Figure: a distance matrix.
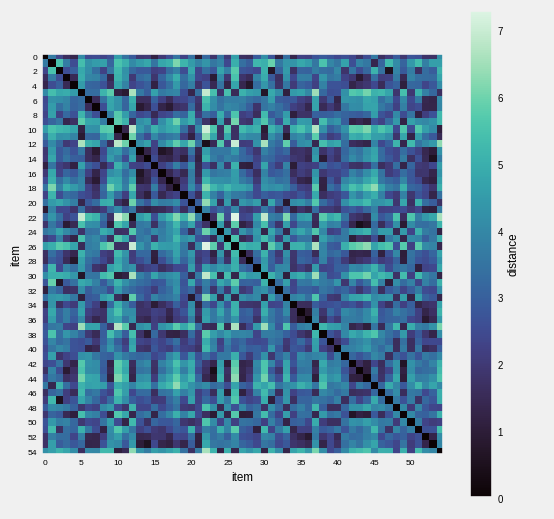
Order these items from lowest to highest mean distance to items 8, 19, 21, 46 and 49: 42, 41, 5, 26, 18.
42, 41, 18, 5, 26
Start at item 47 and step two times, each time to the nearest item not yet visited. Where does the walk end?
31
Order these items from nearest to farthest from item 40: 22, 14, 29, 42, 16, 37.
14, 16, 29, 42, 37, 22
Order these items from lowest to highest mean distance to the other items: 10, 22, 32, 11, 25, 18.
32, 25, 11, 18, 22, 10
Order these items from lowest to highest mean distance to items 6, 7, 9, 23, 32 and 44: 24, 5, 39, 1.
39, 1, 24, 5
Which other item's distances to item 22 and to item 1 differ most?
12
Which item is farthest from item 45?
18
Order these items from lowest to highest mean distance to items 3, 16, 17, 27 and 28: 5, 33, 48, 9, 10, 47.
47, 9, 48, 33, 5, 10
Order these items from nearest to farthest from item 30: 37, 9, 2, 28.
28, 2, 9, 37
